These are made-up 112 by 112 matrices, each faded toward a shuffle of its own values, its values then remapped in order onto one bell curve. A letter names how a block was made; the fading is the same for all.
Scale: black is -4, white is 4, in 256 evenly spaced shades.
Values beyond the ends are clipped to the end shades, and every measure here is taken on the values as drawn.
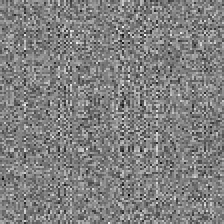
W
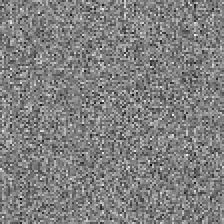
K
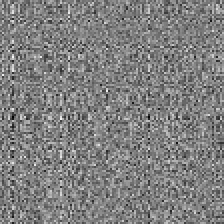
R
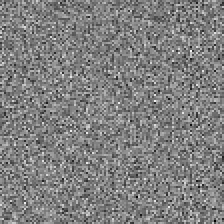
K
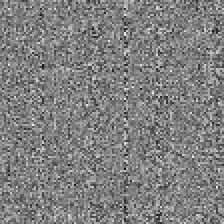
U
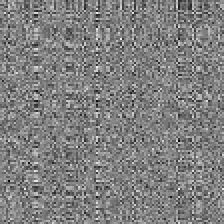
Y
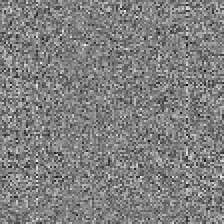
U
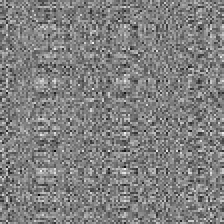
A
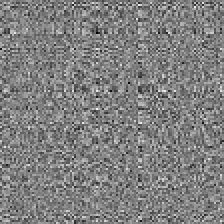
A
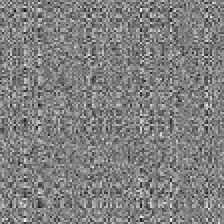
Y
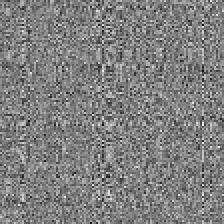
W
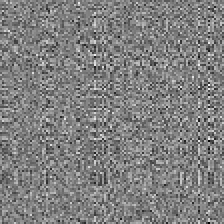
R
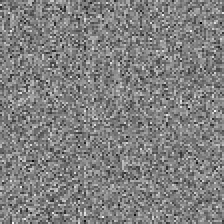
K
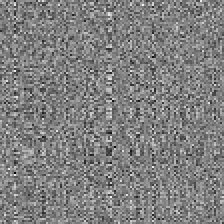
W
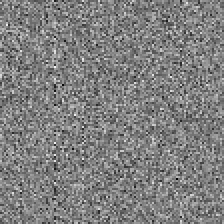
K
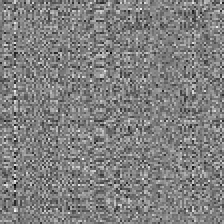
R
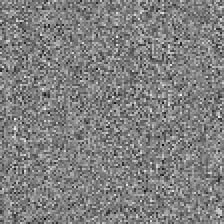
K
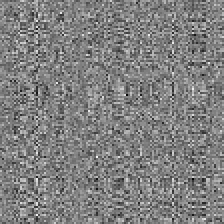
R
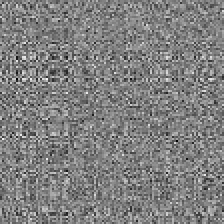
A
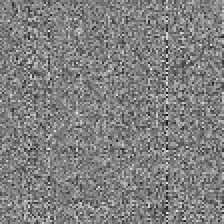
U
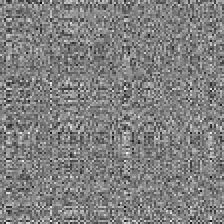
A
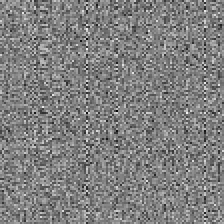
W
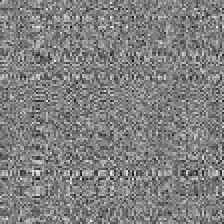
A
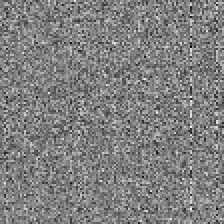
U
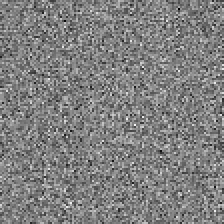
K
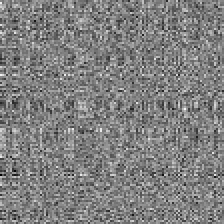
A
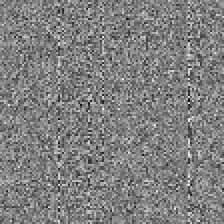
U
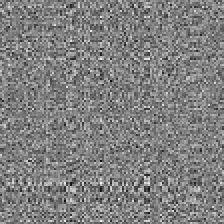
A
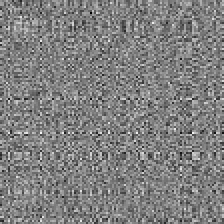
A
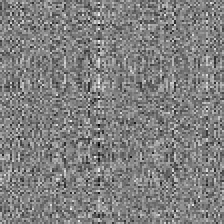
R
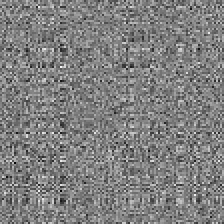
A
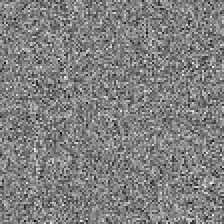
K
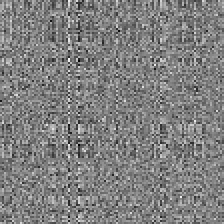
Y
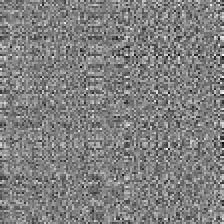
A
